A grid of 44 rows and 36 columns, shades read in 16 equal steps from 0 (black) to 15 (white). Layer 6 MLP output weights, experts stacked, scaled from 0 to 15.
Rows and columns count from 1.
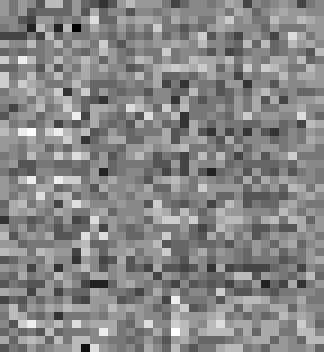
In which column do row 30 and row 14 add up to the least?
2
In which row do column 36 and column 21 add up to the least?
15
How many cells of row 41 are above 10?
10
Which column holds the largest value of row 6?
12
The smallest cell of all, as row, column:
4, 9
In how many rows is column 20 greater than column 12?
23
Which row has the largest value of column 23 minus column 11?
24
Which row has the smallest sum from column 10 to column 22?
36
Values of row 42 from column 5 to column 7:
5 11 6
